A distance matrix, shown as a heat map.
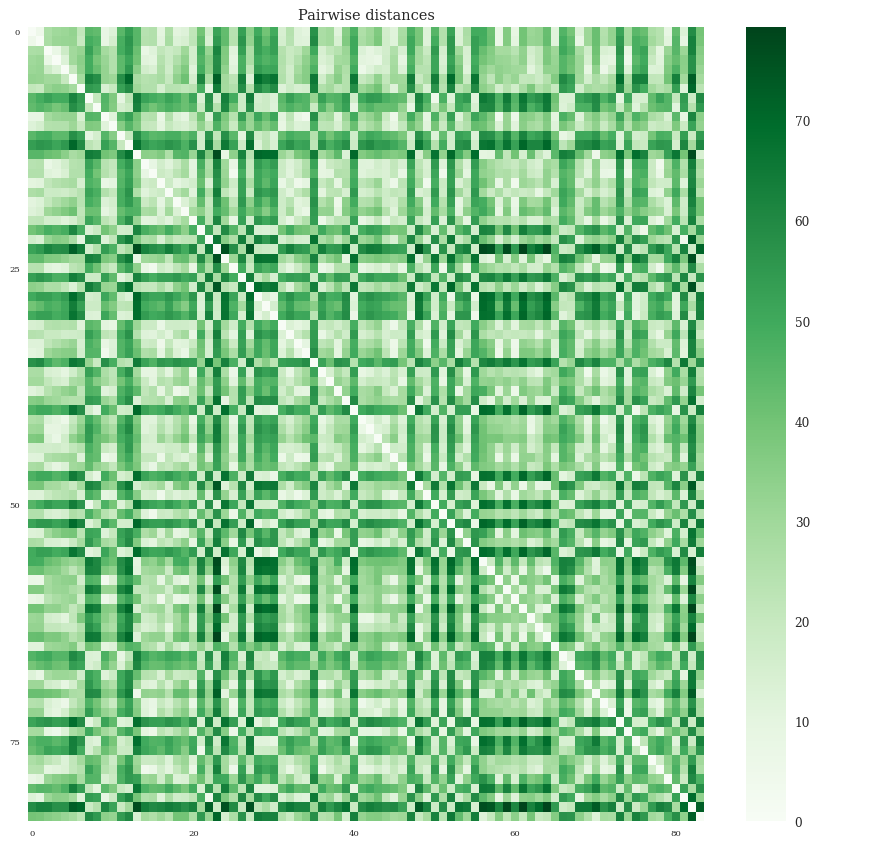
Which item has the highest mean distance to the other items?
82
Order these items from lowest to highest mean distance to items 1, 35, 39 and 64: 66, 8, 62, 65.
65, 62, 8, 66
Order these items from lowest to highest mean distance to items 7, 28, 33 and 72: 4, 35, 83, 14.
14, 4, 35, 83
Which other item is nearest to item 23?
50
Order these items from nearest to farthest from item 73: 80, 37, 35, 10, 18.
80, 35, 10, 37, 18
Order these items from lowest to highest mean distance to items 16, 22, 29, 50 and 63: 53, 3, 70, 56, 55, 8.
53, 3, 8, 55, 70, 56
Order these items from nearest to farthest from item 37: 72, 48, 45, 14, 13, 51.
51, 72, 14, 45, 48, 13
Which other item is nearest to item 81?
22
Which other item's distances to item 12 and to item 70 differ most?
13
